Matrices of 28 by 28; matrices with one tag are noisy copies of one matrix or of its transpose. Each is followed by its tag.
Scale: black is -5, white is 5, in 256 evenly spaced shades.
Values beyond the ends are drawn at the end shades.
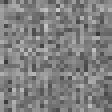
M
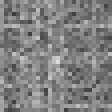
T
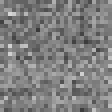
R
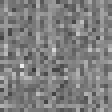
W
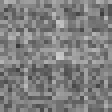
T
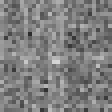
T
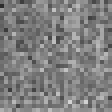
R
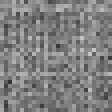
M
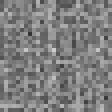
W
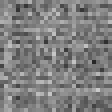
M
